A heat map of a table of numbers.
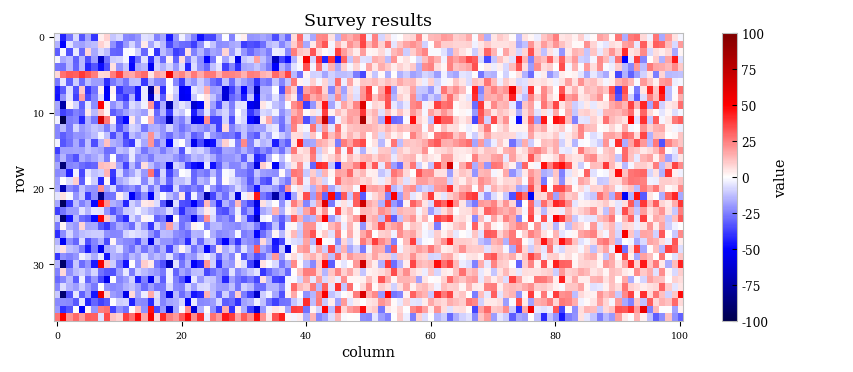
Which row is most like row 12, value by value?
6
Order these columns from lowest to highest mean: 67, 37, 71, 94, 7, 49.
37, 7, 67, 71, 94, 49
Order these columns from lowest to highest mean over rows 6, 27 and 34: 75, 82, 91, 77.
75, 77, 91, 82
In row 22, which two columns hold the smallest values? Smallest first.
1, 18
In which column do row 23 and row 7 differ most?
15
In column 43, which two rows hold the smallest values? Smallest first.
3, 21
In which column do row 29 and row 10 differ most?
8
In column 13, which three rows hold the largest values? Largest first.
37, 5, 36
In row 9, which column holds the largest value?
49
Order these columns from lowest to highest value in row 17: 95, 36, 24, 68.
36, 24, 95, 68
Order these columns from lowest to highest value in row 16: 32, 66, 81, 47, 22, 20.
32, 20, 22, 66, 47, 81
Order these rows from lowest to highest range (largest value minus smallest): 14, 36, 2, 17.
2, 14, 36, 17
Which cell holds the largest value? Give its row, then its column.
11, 49
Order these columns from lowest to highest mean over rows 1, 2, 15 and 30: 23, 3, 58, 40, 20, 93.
20, 23, 3, 40, 93, 58
